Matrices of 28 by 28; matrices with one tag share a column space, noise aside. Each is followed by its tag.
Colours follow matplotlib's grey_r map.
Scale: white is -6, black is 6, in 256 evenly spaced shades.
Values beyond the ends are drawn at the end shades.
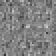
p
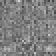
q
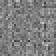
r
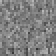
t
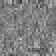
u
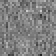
p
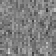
t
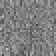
r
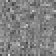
p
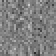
r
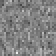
t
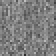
q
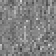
q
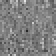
u
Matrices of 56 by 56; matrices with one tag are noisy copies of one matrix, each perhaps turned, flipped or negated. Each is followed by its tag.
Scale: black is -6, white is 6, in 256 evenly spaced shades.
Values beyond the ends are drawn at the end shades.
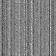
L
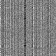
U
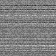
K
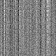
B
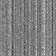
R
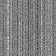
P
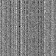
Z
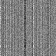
U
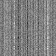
P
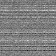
K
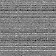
K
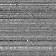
B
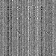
P
